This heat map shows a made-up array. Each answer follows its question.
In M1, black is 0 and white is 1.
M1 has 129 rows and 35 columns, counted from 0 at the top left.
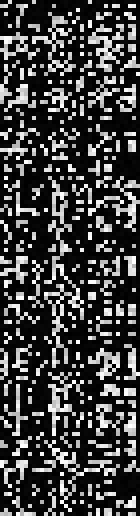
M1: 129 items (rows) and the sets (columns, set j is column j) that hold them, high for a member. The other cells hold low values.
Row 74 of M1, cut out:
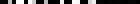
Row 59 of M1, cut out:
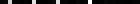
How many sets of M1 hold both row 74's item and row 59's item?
3
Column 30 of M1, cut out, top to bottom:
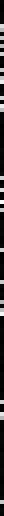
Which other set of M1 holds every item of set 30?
20
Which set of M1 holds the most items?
4
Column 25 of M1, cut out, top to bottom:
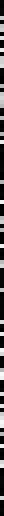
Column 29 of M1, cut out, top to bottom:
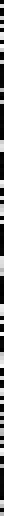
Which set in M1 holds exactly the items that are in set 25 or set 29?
33
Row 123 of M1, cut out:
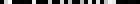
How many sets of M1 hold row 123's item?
12
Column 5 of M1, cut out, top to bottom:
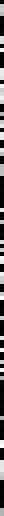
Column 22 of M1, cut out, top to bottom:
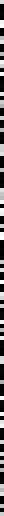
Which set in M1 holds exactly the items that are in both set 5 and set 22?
11
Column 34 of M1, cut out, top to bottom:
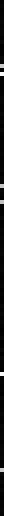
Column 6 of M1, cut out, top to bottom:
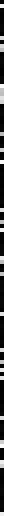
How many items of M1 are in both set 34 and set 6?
0
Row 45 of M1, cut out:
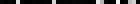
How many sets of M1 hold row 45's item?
7
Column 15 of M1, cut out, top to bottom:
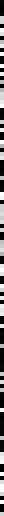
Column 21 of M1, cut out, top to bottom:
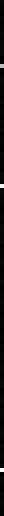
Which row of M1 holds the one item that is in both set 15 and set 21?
16
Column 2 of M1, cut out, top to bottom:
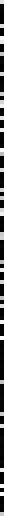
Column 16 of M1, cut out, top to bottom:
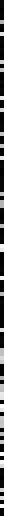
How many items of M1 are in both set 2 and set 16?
1
